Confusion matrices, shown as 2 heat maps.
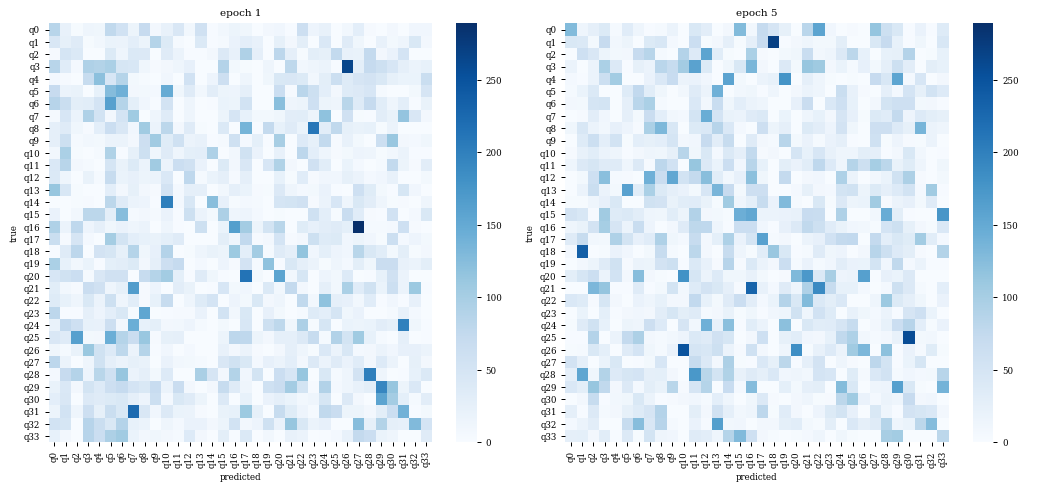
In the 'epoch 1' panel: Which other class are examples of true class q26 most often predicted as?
q3
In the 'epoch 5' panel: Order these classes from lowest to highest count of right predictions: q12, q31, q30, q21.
q31, q30, q21, q12
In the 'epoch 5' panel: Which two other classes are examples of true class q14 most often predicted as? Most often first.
q19, q27
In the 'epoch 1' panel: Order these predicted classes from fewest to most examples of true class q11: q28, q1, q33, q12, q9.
q28, q33, q12, q1, q9
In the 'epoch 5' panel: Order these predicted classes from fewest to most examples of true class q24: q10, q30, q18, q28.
q18, q28, q10, q30
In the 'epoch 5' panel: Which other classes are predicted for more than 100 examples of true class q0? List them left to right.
q15, q22, q27
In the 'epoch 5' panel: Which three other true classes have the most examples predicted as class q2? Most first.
q21, q29, q25
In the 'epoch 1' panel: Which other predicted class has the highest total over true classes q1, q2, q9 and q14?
q10
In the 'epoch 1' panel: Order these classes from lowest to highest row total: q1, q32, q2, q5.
q1, q2, q5, q32
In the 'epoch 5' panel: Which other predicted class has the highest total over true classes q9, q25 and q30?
q2
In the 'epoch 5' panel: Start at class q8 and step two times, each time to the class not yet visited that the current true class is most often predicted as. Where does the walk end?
q17
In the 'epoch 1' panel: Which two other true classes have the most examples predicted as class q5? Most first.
q6, q25
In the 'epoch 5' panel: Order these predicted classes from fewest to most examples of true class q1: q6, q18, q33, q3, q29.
q6, q29, q33, q3, q18
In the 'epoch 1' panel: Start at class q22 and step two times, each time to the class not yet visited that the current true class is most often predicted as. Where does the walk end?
q31
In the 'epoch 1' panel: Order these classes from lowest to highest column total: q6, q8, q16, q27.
q16, q8, q27, q6
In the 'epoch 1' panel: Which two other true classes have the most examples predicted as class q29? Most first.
q30, q32
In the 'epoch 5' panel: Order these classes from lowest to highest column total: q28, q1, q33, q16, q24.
q33, q1, q24, q28, q16
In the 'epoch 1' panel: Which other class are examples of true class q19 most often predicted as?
q0
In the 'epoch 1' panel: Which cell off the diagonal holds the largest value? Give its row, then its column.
q16, q27
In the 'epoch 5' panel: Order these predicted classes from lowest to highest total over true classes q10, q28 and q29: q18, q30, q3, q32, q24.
q32, q18, q30, q24, q3
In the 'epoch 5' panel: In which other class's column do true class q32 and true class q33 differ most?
q13
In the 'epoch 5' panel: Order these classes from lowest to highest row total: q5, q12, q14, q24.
q5, q14, q24, q12
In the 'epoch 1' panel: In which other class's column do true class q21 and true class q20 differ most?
q17
